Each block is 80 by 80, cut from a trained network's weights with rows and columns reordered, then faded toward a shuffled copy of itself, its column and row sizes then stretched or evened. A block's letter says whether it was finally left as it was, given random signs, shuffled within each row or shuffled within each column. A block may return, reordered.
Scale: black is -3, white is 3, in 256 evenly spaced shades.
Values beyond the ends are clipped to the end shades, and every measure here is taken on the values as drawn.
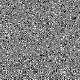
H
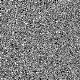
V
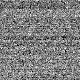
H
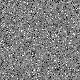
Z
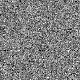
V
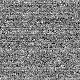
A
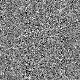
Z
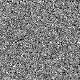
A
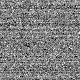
A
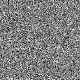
V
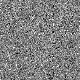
V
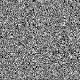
H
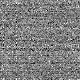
H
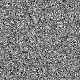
A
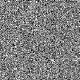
H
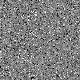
Z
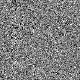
V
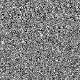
H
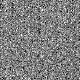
H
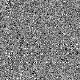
V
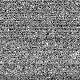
A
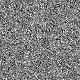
A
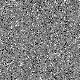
Z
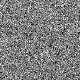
V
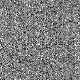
H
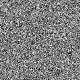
A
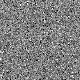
Z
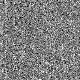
Z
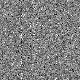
V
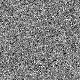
A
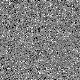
V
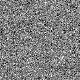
Z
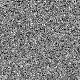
A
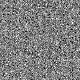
Z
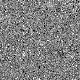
V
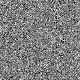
Z
